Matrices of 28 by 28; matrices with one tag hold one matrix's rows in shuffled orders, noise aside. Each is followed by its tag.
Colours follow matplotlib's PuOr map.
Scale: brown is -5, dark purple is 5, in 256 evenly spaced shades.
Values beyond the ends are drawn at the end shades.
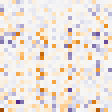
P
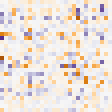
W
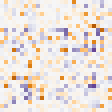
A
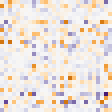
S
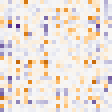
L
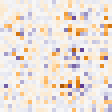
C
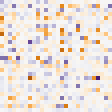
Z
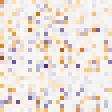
Z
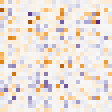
Z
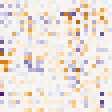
W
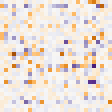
A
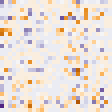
W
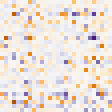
A
